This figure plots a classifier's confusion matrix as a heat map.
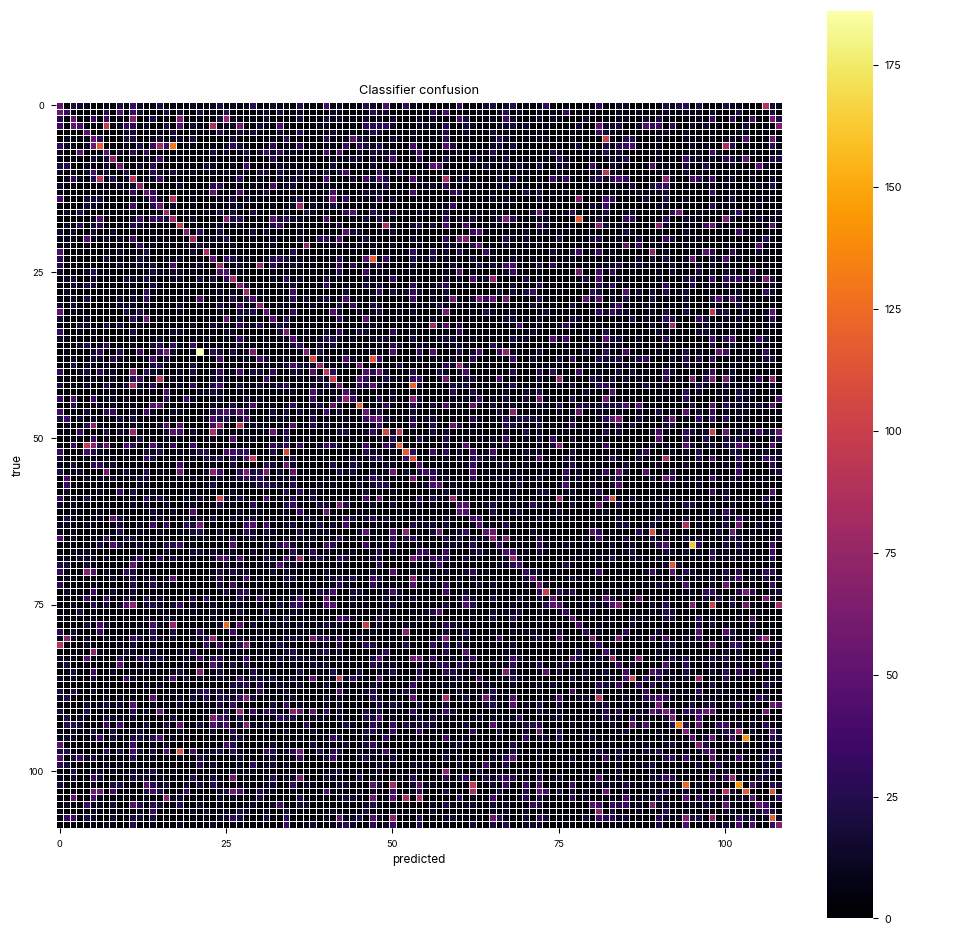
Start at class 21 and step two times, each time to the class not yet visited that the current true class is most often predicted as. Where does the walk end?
67
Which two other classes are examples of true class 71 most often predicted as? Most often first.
53, 17
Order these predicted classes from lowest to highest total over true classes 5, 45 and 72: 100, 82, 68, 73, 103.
68, 73, 103, 100, 82
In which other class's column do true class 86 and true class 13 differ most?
42
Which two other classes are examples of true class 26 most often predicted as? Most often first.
65, 106
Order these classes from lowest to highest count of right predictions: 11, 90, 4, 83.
4, 90, 83, 11
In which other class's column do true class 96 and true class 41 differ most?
15
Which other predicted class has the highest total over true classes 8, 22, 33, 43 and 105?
89
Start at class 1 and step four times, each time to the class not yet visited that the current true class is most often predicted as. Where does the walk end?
28
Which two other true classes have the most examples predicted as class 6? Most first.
11, 103
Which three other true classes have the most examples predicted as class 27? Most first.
48, 91, 3
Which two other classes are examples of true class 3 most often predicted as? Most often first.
7, 23
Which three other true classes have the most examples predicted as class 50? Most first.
102, 107, 55
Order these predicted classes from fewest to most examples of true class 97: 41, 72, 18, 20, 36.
72, 41, 20, 36, 18
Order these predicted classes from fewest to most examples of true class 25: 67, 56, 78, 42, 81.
56, 67, 42, 81, 78
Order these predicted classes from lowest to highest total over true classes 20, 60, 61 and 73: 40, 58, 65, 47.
47, 65, 58, 40
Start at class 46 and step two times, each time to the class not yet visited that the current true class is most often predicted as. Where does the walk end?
36
